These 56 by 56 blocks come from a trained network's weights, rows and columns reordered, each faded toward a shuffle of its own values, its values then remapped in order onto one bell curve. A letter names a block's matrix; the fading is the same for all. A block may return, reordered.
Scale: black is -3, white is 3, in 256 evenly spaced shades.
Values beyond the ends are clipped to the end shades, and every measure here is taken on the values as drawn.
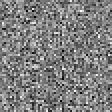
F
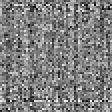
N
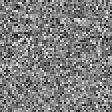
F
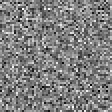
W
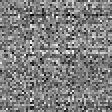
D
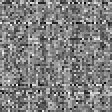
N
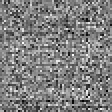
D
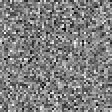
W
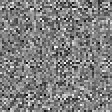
F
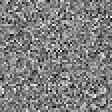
W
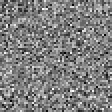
W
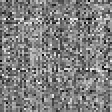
N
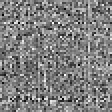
N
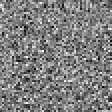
W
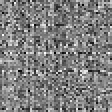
N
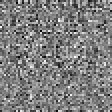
F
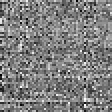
D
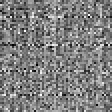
N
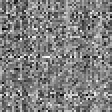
N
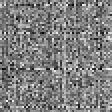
N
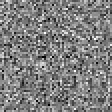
W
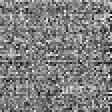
D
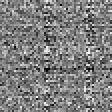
D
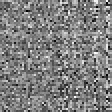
D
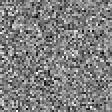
W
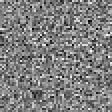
W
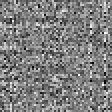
D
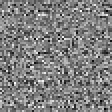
F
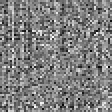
N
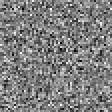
W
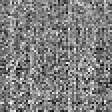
N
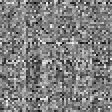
N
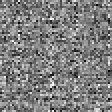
D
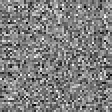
W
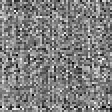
N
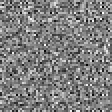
F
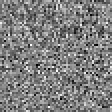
W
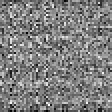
D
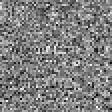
W
